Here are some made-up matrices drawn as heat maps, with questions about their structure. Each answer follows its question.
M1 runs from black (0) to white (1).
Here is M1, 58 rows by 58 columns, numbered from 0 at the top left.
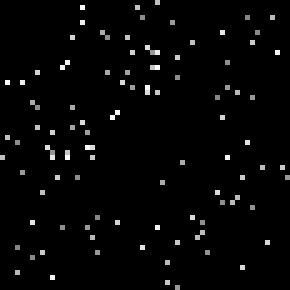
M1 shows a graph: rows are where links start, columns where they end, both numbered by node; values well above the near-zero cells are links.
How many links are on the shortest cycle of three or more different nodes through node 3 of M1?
3
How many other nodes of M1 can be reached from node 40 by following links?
7
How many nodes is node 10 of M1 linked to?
4
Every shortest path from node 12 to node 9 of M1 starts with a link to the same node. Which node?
node 45
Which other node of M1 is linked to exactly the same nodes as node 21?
node 25
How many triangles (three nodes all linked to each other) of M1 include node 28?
1
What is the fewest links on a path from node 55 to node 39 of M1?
5
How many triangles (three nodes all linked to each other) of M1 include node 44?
0
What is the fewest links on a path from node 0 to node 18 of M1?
2
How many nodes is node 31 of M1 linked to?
5
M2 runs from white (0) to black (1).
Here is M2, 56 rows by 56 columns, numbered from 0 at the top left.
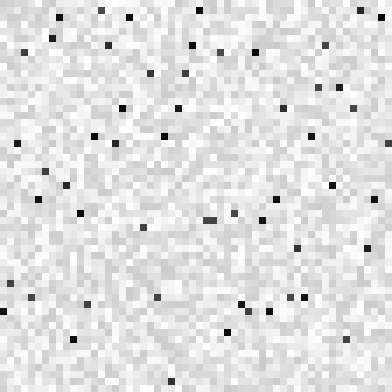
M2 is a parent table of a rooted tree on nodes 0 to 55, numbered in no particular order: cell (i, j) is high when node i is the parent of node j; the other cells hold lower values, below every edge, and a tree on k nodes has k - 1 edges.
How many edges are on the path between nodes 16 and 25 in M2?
7
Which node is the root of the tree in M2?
19
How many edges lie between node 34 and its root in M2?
5
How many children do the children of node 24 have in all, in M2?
3
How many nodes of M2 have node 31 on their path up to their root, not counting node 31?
5
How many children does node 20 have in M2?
3
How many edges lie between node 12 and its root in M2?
5
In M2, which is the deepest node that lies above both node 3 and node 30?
7
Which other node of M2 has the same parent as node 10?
49
